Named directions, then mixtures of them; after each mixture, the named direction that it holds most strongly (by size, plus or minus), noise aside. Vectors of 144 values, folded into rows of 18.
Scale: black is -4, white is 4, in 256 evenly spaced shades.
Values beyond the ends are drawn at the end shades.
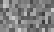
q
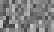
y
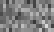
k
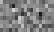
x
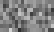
q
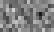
x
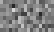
x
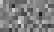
x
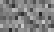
x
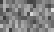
k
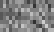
k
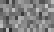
x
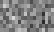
q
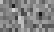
x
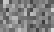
q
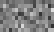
k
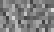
q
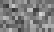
x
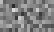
x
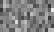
q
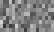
y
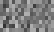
y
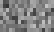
q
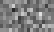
x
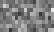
q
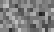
q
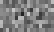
x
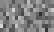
y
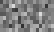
x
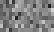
k
